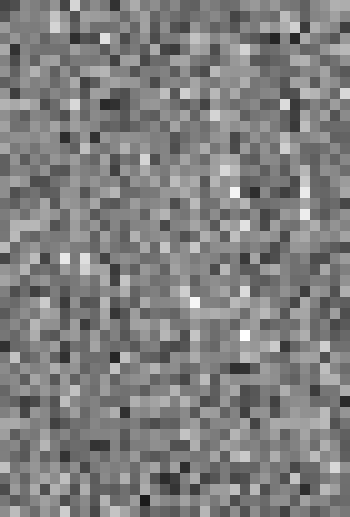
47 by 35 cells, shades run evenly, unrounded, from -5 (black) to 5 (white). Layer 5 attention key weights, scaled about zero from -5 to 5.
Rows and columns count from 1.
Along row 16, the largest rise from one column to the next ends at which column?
13
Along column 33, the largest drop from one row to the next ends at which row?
33
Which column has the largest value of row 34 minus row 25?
12
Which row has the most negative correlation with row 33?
34
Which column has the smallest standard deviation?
14
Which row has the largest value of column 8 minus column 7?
1
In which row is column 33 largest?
32
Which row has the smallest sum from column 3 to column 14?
41
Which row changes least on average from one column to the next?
39
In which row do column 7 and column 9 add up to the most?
24
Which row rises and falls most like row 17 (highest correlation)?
18
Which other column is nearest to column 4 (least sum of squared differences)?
26
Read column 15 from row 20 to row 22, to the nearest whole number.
-1 0 0
